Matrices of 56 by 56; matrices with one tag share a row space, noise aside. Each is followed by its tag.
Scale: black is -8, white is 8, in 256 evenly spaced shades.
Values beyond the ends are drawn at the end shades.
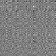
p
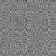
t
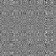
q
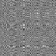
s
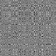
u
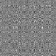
u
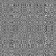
q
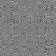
q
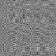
s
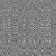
u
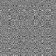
u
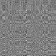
t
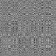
u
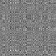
t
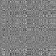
t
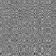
u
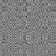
t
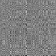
t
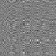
s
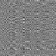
s
